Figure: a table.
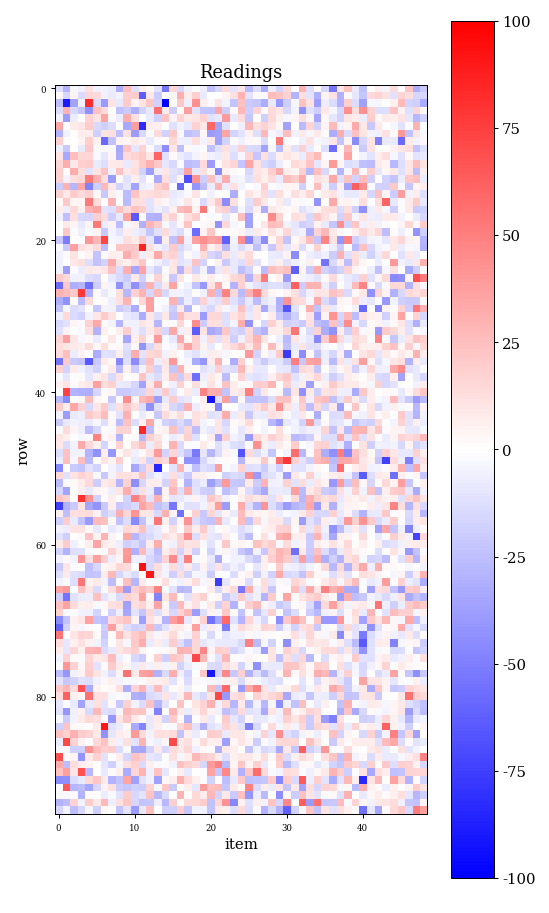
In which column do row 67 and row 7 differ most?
45
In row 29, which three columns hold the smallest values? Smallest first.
30, 40, 42
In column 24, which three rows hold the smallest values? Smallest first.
48, 66, 79
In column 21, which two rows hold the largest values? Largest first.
80, 89
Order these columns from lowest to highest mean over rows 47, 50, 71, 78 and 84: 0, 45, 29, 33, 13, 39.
0, 13, 29, 33, 39, 45
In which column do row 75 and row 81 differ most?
18
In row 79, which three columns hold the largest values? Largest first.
3, 22, 26
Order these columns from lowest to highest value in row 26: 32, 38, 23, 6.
23, 32, 38, 6
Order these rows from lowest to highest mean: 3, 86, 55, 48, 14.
55, 48, 3, 14, 86
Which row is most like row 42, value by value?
11
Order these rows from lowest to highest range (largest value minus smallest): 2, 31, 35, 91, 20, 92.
31, 92, 35, 20, 91, 2
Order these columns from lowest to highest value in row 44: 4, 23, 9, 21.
4, 23, 21, 9
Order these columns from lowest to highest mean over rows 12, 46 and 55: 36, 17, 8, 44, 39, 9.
17, 8, 9, 36, 39, 44
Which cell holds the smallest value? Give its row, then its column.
2, 14
